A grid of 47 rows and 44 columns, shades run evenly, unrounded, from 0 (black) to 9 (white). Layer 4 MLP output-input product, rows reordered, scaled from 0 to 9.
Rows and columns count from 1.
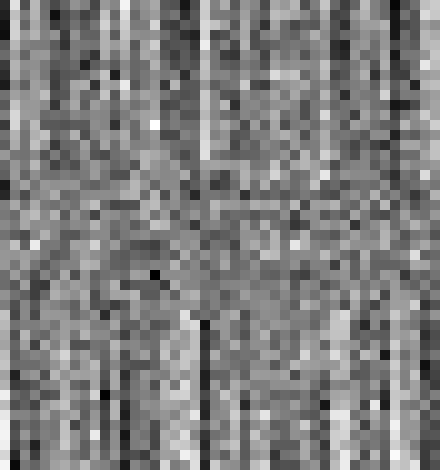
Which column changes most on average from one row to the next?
33
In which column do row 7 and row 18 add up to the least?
40
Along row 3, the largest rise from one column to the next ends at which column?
2
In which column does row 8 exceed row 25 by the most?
21
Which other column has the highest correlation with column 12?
38
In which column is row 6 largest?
44
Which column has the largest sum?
28
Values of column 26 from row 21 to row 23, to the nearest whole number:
6 3 4
